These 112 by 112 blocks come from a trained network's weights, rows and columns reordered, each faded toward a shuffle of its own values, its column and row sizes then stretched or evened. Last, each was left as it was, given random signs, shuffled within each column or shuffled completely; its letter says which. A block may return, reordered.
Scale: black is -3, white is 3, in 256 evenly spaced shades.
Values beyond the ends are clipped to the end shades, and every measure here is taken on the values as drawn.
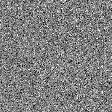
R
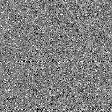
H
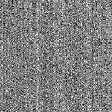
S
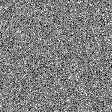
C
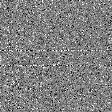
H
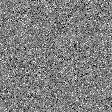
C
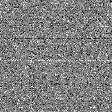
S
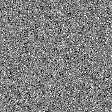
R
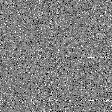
H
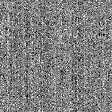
S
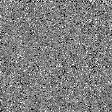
H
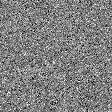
C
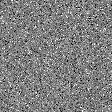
C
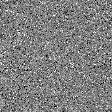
R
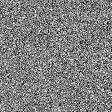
R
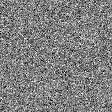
C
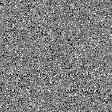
H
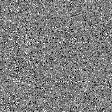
H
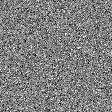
C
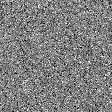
C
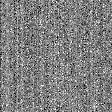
R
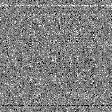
S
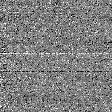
S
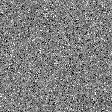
C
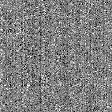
S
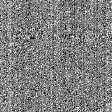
S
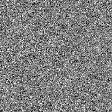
S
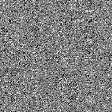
S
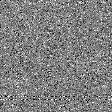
H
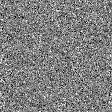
R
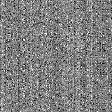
S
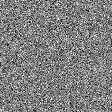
R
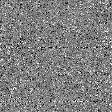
H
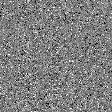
R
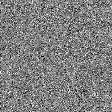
S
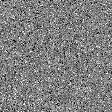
R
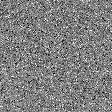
C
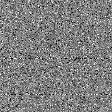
H
